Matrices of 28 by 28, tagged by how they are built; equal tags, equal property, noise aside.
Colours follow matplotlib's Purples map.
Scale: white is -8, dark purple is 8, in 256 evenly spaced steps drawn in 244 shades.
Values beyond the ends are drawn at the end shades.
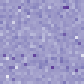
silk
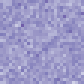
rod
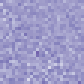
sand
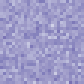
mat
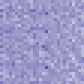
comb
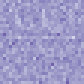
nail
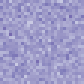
mat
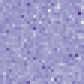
silk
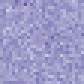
mat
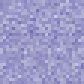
nail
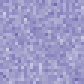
mat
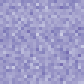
nail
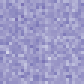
comb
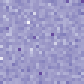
silk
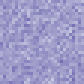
comb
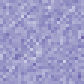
rod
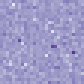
silk
